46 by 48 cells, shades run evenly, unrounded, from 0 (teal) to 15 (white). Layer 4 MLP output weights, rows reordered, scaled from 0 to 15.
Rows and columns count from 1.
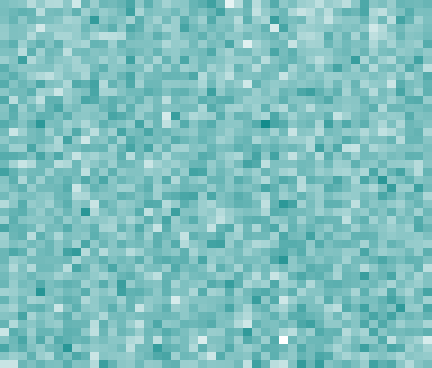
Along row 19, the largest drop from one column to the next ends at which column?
36
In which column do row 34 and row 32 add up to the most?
4
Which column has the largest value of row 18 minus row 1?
10
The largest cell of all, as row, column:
43, 32
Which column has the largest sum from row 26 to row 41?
11
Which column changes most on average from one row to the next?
44
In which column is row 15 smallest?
20
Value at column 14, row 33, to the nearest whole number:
6
